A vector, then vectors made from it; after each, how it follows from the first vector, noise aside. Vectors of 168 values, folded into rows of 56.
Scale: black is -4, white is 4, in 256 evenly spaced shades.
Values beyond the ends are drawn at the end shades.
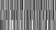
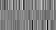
negated, partly zeroed.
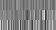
wrapped around, negated, partly zeroed.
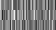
wrapped around.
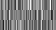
wrapped around.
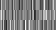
wrapped around.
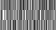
wrapped around.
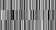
wrapped around, negated.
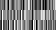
reversed, negated, scaled up.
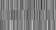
shrunk.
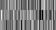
wrapped around, negated.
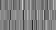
negated, partly zeroed.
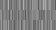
reversed, shrunk.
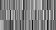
negated.
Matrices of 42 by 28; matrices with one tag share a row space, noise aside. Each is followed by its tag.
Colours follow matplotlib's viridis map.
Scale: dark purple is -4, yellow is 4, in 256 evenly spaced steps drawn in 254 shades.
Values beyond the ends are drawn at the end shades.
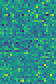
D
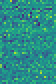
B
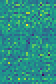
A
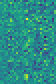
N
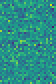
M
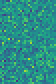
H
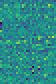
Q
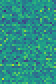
B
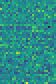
Q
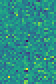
N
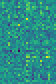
A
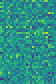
Q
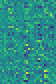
N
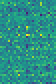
A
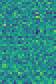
B
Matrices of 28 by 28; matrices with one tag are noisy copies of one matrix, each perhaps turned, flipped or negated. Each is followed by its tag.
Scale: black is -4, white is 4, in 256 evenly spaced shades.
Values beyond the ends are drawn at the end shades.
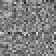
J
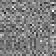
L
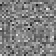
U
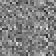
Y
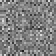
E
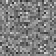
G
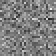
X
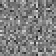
X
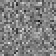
U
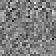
Y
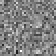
U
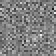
E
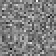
U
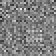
E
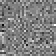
L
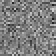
L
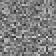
X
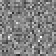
U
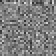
L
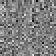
J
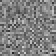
L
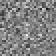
Y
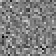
Y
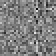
X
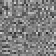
J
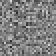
G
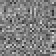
L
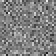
E
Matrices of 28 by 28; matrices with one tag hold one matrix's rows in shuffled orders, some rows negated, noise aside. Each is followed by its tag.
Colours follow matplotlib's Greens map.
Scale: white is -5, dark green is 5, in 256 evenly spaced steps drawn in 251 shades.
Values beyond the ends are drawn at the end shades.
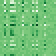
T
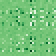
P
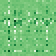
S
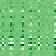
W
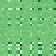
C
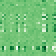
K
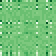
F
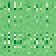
S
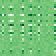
W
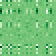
F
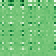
W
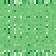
S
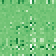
P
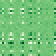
W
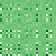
F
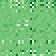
P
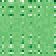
W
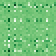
S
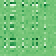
T
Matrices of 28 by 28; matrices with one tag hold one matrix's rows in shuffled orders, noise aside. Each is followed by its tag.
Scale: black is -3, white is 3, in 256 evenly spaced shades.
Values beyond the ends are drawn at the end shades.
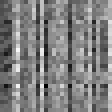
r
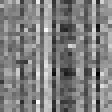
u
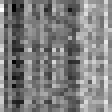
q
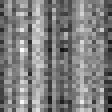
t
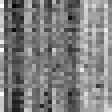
q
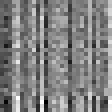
r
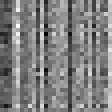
r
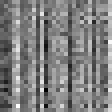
r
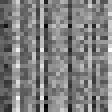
r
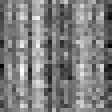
t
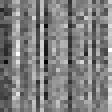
r
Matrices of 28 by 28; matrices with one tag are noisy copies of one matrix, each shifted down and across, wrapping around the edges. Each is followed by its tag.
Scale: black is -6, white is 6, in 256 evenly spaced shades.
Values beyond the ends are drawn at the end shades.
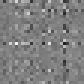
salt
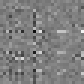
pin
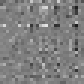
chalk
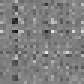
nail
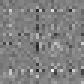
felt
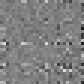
pin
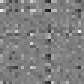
nail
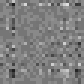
chalk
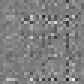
pin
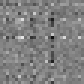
chalk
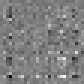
chalk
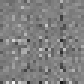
salt
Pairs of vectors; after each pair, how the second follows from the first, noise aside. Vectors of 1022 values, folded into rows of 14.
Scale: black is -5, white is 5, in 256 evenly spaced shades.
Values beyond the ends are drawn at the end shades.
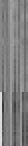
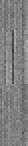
wrapped around, negated, shrunk.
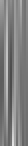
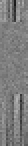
reversed, negated, partly zeroed.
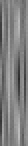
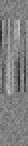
partly zeroed.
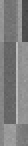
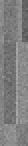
shrunk.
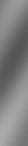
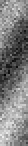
scaled up.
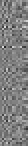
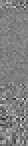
reversed, negated, partly zeroed.
